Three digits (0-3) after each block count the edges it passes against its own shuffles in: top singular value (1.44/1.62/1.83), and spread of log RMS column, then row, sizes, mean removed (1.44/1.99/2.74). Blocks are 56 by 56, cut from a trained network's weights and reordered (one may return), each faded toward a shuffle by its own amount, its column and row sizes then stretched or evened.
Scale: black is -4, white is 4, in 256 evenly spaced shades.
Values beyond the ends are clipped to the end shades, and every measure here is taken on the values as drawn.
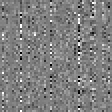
3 3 0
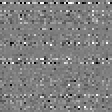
3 1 3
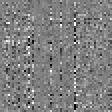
1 3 1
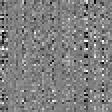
3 3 2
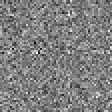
1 1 1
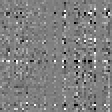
3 3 2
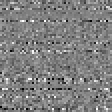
2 1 3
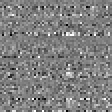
2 1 3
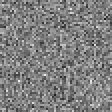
2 0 0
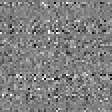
0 1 3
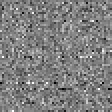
0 1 2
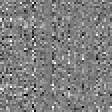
2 3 1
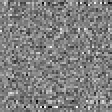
3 0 2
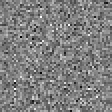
0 1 0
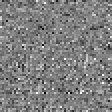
0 1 2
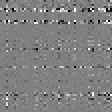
3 2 3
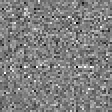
1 0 1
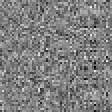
3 2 0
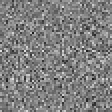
3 1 1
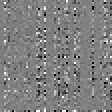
1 3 2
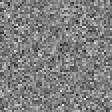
3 1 0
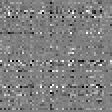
1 2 3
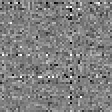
1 1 2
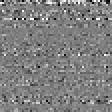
0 0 3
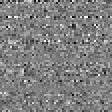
1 0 3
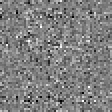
0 2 2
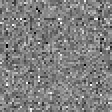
0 1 1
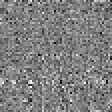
1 1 2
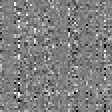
1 3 0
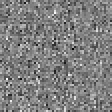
2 2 0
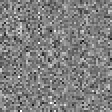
1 2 0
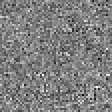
0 0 2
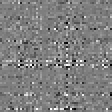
3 2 3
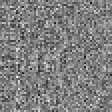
3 1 0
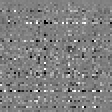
1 2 3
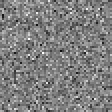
0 1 0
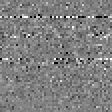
2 0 2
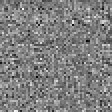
1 1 1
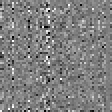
1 3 1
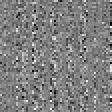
1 3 0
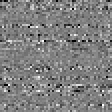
0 1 3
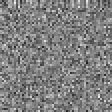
3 1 0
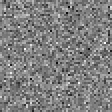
0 1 0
